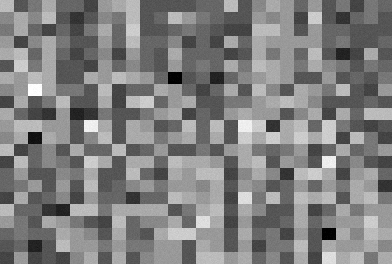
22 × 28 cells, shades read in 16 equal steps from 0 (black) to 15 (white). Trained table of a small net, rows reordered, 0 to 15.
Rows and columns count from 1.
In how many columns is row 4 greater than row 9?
11
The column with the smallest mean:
6
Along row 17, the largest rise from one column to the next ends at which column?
18
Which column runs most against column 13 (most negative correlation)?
1
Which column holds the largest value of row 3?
10
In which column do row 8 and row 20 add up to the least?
24
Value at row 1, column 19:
8
